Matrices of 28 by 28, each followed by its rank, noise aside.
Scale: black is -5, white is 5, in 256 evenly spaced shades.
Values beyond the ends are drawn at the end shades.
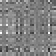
two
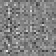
five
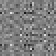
three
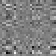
two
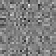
four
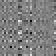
two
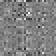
two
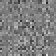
four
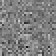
five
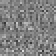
five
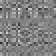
two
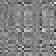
two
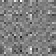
three
